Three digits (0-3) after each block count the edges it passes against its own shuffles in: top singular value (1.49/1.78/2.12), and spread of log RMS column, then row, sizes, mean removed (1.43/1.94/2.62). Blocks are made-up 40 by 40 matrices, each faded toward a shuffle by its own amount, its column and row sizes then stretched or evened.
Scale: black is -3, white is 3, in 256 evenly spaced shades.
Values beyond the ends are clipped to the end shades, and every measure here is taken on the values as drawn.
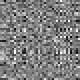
3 2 2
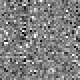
0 1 0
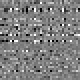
2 1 3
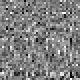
2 1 1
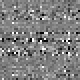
0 1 3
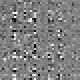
2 3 2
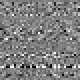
2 0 3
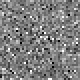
0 0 1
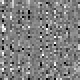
0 3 1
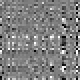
3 3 2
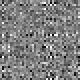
2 2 2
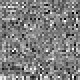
2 1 2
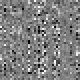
0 3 1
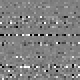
1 0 3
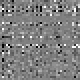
1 2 3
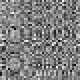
3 0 1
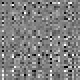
3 3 2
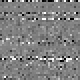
2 0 3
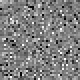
1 0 0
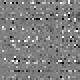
0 1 3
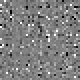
0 2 1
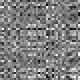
3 3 2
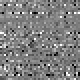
1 0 3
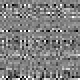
3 0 3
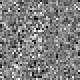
0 2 0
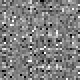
2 2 0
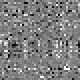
2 0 2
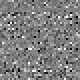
0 1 2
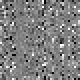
0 3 0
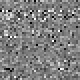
0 0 2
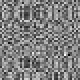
3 1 1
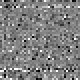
1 0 3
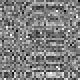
3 0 1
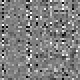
2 3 1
